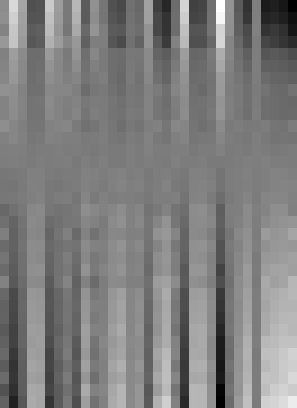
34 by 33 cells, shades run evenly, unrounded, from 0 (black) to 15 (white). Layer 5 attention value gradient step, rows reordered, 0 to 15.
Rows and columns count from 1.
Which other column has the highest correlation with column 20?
8
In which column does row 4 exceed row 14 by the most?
25
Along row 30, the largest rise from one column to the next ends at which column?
22
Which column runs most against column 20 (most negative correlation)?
11
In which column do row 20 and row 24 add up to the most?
33
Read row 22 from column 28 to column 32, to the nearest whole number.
9 7 9 9 9
